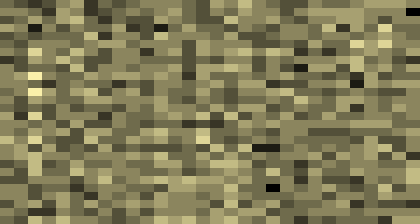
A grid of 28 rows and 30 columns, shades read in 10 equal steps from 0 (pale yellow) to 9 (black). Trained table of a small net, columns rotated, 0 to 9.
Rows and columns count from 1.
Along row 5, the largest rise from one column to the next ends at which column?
8
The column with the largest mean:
22
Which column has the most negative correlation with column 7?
18
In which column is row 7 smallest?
3
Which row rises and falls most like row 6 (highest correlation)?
9
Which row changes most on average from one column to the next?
4
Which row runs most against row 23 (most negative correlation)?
16
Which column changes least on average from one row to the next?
27
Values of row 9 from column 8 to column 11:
4 4 5 4
